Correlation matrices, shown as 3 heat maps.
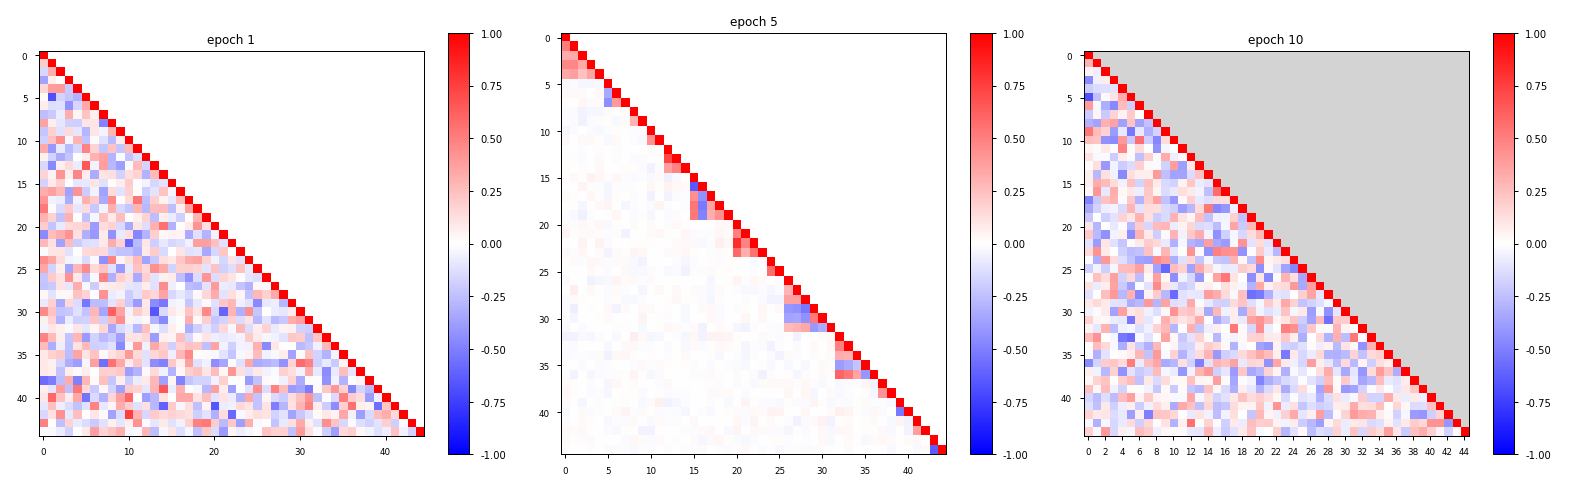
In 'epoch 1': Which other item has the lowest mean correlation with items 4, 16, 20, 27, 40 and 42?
38
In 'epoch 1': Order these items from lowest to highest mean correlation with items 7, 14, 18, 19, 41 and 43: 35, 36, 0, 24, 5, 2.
36, 2, 5, 35, 24, 0
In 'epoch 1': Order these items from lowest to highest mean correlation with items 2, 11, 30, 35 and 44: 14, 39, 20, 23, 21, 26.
21, 23, 20, 26, 39, 14
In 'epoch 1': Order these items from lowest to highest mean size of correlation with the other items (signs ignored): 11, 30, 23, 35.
23, 35, 11, 30
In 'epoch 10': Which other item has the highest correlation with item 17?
32
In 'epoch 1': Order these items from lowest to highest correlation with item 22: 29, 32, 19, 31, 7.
32, 7, 31, 29, 19
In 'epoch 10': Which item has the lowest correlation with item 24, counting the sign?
25
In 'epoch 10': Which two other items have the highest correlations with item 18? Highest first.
14, 22
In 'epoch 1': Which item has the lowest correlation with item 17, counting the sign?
26
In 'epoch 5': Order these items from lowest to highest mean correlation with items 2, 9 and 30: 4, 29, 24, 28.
28, 24, 4, 29
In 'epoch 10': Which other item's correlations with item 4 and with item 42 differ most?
33
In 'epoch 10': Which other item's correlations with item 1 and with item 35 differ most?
23
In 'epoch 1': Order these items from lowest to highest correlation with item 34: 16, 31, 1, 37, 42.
1, 31, 37, 42, 16
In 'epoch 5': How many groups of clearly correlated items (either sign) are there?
14
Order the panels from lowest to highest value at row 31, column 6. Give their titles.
epoch 5, epoch 10, epoch 1
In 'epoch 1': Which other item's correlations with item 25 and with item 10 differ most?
40
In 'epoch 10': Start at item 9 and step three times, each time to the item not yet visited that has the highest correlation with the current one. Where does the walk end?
10
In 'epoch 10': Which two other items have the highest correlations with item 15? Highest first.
16, 23
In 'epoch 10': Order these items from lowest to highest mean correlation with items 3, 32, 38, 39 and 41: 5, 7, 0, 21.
21, 0, 7, 5
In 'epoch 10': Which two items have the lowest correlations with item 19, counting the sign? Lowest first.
28, 26
